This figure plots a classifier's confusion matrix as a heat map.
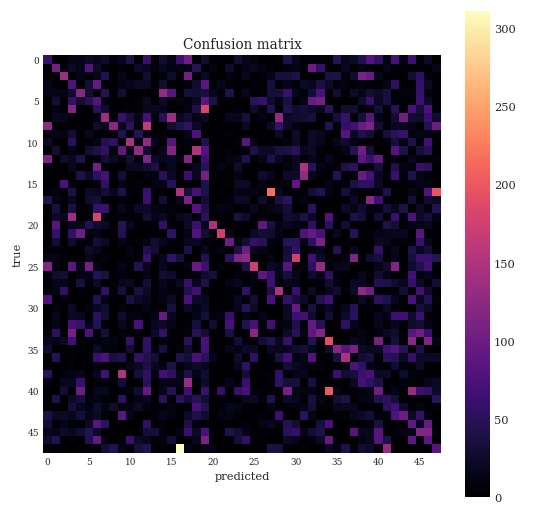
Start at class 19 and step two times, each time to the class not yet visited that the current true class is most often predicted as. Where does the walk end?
3
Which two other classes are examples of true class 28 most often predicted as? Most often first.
38, 39
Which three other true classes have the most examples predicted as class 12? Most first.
8, 10, 40
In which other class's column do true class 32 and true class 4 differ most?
14
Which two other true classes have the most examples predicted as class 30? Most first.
24, 15
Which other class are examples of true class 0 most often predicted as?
17
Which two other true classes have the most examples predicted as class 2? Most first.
15, 28
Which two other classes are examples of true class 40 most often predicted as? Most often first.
34, 44
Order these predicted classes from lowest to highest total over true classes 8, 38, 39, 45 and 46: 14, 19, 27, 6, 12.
27, 14, 6, 19, 12
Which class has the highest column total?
19
